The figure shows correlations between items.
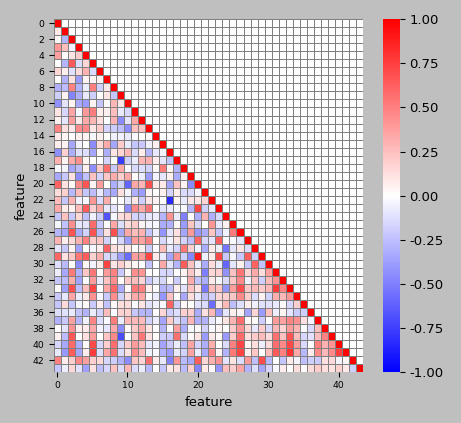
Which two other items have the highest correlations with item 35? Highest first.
16, 24
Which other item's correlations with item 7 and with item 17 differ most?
30
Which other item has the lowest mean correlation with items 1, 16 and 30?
22
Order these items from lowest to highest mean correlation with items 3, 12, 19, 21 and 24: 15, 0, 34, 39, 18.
18, 15, 39, 0, 34
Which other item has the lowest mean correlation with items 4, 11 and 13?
10
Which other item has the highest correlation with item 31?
33
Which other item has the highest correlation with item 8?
26
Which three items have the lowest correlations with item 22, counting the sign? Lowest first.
16, 35, 24
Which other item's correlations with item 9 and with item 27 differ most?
29
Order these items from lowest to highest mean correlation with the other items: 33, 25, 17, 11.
17, 25, 11, 33
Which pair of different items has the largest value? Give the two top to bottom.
20, 29
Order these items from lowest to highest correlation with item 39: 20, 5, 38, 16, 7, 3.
16, 3, 20, 7, 5, 38
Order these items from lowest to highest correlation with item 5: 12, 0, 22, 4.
0, 4, 12, 22
